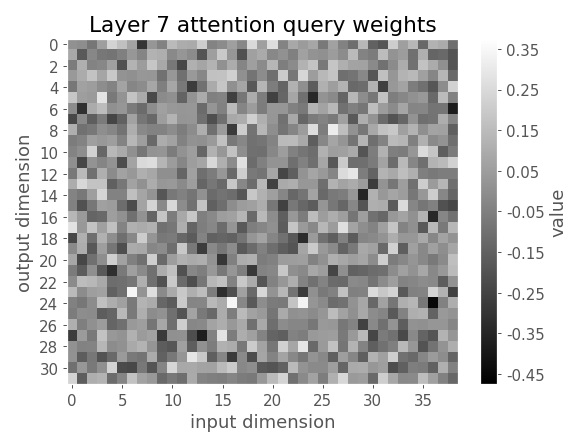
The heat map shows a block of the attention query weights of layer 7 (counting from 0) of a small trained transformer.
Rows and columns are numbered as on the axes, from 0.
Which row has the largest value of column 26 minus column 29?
8
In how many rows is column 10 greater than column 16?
18
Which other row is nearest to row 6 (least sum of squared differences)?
1
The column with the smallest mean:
38
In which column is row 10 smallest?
29
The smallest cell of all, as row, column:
24, 36
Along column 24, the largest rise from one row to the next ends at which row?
6
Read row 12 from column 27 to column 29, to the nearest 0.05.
0.25 0.3 -0.05
